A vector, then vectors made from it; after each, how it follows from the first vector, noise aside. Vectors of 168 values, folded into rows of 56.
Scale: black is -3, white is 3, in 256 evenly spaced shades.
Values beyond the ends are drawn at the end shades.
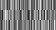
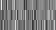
reversed, partly zeroed.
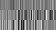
wrapped around, negated, partly zeroed.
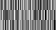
negated.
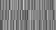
wrapped around, shrunk.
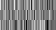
wrapped around, negated, partly zeroed.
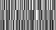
wrapped around.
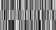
wrapped around.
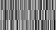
negated.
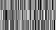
negated.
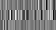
reversed, partly zeroed.
